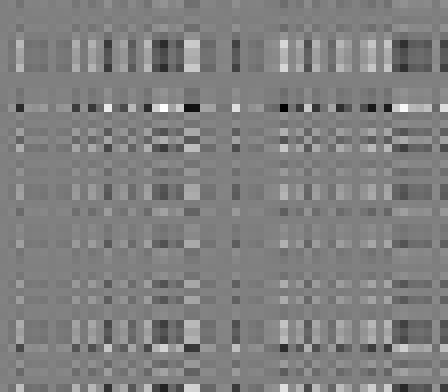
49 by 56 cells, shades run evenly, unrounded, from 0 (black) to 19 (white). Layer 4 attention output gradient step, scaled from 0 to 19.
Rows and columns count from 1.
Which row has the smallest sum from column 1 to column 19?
14
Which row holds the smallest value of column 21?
49
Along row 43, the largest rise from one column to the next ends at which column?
24
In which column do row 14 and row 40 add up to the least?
36
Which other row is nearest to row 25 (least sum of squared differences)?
8
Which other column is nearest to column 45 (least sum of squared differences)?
31
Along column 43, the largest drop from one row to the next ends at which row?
44
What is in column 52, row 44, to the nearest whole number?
12
